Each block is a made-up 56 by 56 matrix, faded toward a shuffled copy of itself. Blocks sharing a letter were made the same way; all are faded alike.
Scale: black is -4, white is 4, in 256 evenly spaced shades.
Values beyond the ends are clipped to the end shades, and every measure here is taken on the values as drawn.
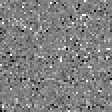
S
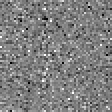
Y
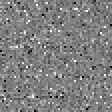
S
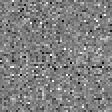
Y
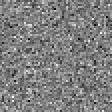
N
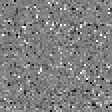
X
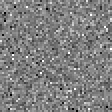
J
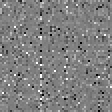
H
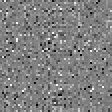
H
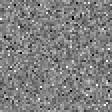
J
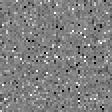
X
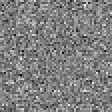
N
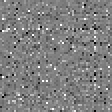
H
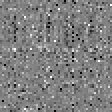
H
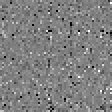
X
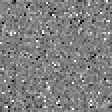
S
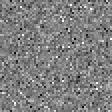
J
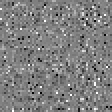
H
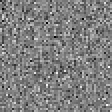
N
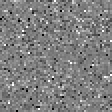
S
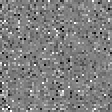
H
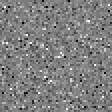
S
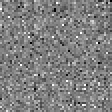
Y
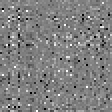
H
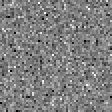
J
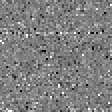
S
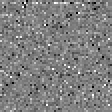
S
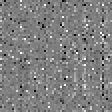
H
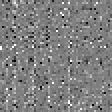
H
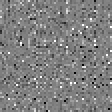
H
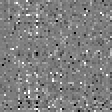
H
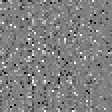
H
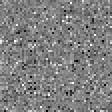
Y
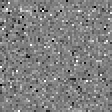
S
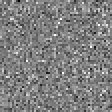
N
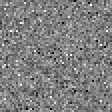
J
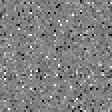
X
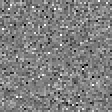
J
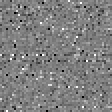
S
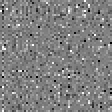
H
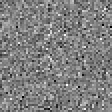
N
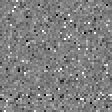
S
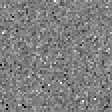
J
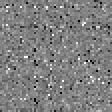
X
